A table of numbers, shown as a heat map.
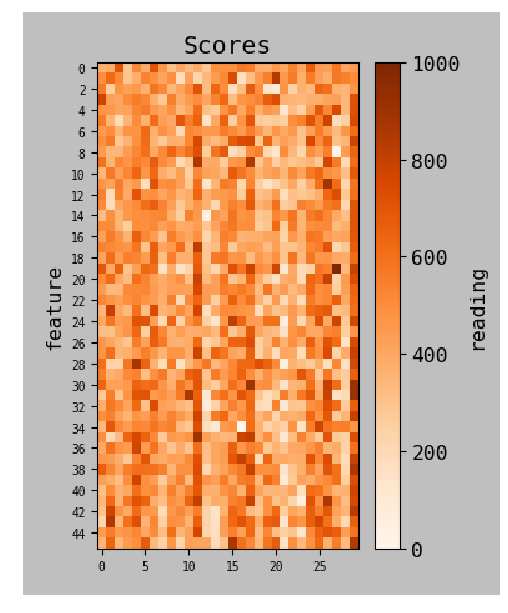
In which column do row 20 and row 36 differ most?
26
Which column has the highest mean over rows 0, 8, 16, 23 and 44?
11
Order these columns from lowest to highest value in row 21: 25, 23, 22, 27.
27, 22, 23, 25
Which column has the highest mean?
29
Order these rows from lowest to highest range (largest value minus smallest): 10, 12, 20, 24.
10, 12, 20, 24
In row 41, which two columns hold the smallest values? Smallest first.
23, 22
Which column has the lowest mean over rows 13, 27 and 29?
28
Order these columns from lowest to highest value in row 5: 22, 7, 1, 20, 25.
20, 1, 7, 22, 25
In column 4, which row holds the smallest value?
1
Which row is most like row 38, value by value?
30
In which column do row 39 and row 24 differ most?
15
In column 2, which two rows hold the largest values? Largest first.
0, 19
